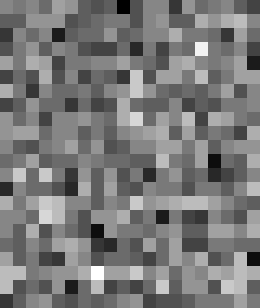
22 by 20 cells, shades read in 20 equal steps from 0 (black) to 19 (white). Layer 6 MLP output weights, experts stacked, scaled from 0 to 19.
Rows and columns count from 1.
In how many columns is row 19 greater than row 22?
8
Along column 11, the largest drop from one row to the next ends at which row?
21
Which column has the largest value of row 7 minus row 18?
11
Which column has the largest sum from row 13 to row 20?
14
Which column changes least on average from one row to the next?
7
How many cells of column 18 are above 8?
14
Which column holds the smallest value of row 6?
10
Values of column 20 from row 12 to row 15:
13 10 14 7
